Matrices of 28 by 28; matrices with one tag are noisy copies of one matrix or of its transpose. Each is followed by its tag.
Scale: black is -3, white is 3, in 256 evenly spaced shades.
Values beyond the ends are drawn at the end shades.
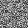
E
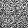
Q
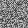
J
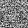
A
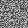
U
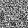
A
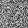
Q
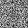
Q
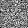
U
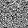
E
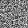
U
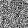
J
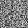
U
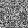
A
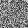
J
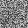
J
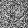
Q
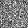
U
